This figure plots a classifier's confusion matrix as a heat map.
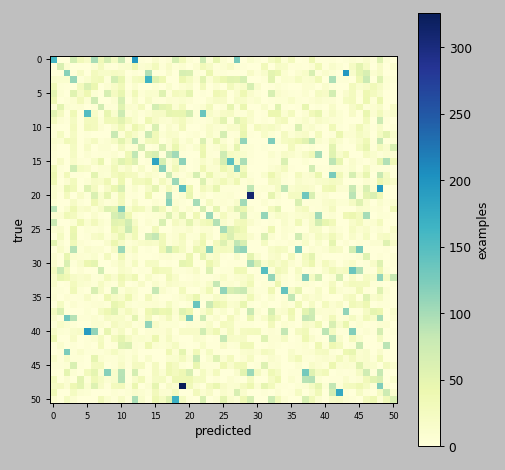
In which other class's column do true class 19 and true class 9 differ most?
48
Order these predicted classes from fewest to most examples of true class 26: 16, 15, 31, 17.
17, 16, 31, 15
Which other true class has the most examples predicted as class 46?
23
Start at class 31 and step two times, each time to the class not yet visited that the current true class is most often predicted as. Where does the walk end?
21
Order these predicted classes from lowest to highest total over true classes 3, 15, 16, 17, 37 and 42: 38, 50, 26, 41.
50, 38, 26, 41
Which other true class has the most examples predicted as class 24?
33
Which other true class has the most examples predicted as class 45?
28
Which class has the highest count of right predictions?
15
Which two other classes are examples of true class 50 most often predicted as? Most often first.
18, 12
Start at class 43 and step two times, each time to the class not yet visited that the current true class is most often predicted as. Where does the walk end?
14
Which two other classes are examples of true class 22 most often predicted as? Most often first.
10, 0
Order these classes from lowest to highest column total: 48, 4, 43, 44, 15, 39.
4, 43, 39, 44, 15, 48
